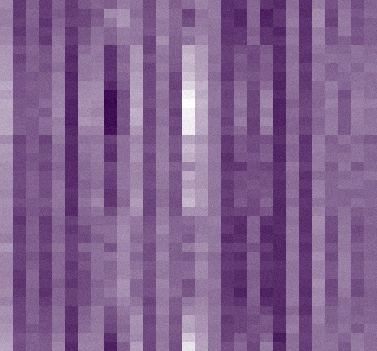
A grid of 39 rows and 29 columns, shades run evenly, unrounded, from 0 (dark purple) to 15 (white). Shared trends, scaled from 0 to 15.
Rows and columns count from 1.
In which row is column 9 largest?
2
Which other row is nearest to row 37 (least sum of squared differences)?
36
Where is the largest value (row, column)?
12, 15
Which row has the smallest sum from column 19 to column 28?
33
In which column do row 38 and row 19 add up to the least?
22
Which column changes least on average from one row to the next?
17
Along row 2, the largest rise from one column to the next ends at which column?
25
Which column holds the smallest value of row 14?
9
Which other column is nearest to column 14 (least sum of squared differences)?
20
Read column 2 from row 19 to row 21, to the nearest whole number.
4 4 4
